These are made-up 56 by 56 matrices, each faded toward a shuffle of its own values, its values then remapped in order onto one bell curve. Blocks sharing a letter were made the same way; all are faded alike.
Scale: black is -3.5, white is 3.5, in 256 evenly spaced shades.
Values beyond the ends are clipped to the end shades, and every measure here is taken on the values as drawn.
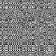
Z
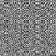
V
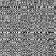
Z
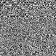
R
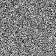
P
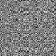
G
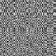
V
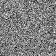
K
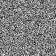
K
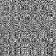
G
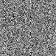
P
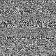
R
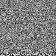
R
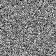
K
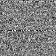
R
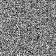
P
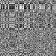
Z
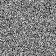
K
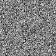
P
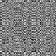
V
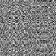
G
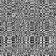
Z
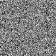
P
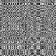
Z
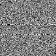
R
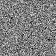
K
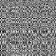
V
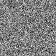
K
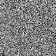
P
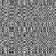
V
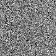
P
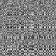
Z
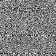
R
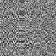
G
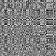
Z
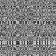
Z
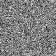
K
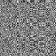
G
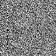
P
